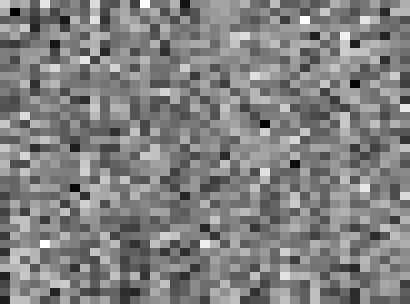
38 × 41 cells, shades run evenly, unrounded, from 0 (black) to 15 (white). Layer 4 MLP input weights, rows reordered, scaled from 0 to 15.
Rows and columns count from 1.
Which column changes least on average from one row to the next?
13
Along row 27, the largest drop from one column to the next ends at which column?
8
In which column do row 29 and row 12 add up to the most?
39
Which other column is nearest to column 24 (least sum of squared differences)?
28
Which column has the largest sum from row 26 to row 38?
2
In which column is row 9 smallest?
31
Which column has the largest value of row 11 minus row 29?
21
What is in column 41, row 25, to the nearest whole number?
13
